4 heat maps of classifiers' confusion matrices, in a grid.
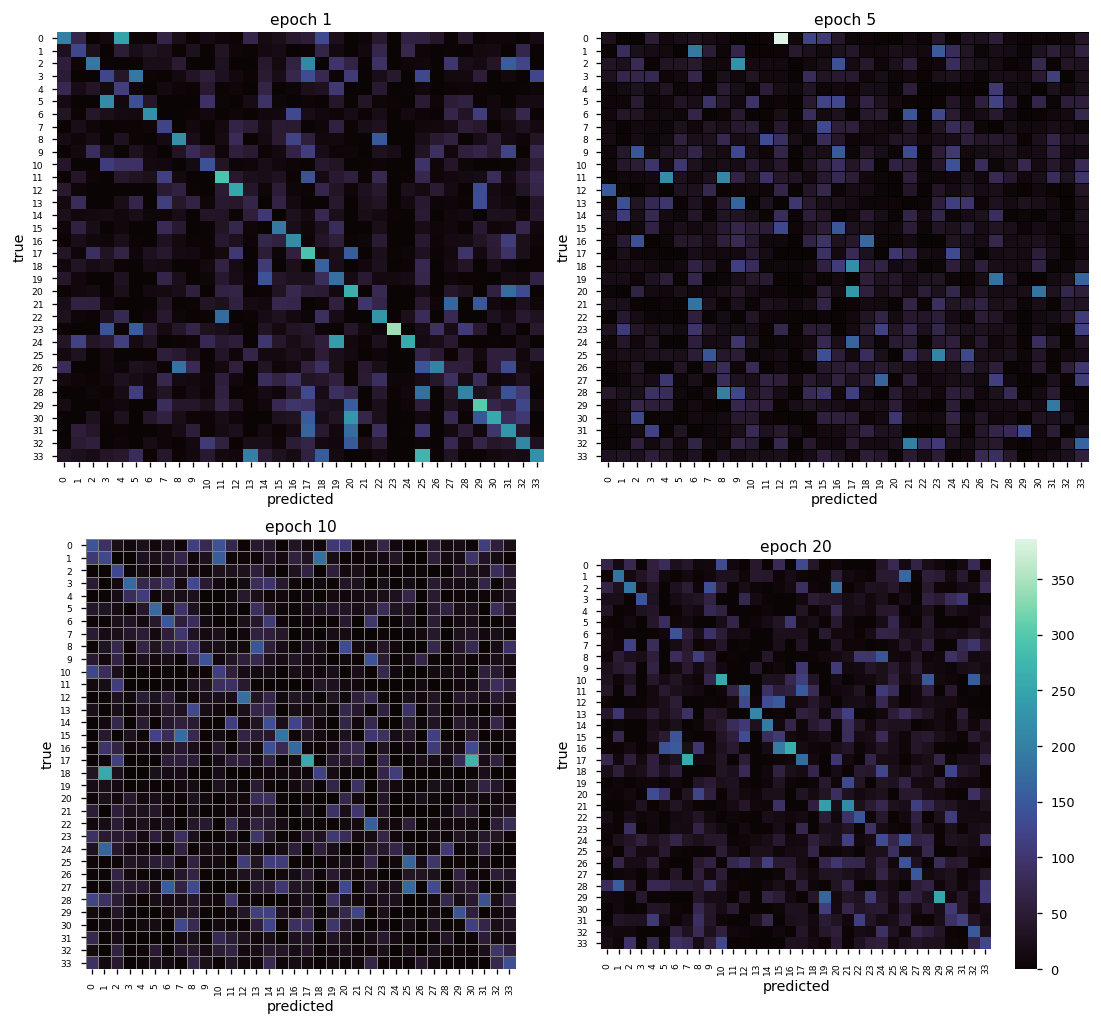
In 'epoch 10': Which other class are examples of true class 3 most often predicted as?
8
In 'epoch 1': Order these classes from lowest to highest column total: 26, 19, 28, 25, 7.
26, 28, 7, 19, 25
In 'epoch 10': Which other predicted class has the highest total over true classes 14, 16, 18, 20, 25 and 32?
1
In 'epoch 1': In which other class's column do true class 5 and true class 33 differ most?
25
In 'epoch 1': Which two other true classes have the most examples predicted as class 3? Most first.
5, 23
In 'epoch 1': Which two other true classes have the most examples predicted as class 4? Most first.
0, 24
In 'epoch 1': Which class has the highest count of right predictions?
23
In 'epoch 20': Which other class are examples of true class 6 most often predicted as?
9
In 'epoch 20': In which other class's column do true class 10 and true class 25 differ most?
32
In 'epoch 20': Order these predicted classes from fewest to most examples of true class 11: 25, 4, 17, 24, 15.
4, 15, 25, 24, 17
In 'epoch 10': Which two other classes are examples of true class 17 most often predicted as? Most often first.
30, 2
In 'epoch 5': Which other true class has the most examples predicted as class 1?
13
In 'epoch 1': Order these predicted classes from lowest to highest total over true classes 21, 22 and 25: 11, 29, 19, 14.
14, 19, 29, 11
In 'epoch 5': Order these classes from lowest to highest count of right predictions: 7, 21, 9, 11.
7, 21, 11, 9
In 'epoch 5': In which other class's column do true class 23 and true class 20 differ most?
17
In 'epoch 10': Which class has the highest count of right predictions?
17
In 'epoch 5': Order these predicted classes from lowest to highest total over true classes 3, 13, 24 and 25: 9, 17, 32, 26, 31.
32, 26, 31, 17, 9
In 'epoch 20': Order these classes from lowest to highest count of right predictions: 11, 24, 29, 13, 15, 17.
11, 15, 24, 17, 13, 29
